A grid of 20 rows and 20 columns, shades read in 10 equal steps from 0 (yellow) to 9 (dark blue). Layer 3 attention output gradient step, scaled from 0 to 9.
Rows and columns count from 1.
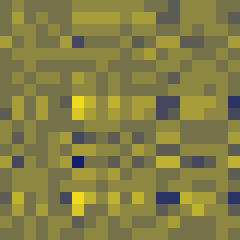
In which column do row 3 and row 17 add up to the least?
7
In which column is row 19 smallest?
15
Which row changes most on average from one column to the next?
17
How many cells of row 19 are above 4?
10
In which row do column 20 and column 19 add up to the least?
14
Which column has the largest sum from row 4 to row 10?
20
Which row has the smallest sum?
9
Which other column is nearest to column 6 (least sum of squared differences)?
1
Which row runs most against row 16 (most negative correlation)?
6
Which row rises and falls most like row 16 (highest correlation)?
5
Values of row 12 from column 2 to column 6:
6 4 5 4 3
